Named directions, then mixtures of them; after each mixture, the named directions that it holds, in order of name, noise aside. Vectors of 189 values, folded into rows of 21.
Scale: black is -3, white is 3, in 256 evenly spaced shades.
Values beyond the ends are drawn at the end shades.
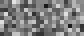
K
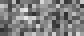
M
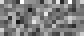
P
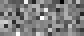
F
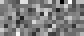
F, P.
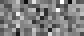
F, P.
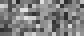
M.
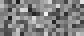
M, P.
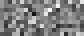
K, M, P.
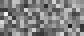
K.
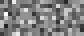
F, K, M.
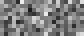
M, P.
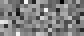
F.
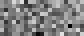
F, K, P.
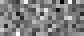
F, P.
